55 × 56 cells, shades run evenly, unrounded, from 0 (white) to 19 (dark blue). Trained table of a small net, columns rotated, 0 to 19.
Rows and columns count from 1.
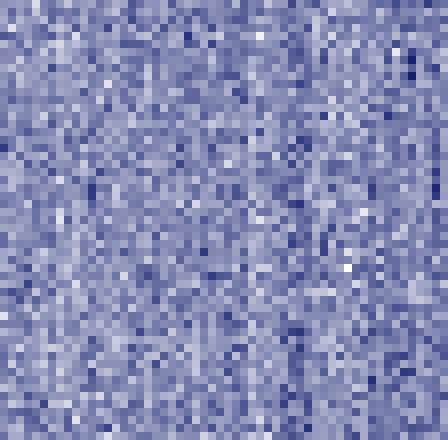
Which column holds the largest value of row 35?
27
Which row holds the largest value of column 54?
1
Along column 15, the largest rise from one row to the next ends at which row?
9
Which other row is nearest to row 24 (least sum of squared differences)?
25
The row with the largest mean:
54
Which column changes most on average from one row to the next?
37
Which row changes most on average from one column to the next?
51
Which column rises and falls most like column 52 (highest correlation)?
10
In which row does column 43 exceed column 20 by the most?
45
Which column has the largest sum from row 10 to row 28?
55
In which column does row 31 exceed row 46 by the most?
43
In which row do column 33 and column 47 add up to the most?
14
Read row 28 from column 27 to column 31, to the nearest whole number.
11 7 11 10 12
